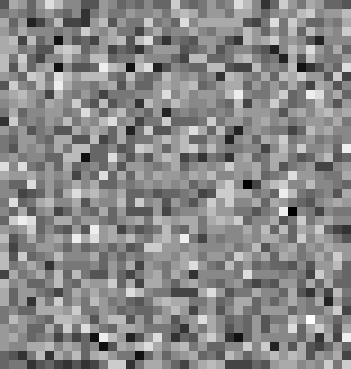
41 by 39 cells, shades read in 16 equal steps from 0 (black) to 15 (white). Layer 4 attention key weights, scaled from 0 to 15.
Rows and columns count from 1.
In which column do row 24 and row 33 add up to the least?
7
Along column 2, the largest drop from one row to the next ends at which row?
24
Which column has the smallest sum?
15
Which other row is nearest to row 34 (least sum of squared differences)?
29
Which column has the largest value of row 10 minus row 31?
22
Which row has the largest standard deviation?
8
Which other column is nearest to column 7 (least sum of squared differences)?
27
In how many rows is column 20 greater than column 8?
16
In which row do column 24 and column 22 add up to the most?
17
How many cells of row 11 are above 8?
18
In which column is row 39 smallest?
12
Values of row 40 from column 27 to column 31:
9 6 8 9 11
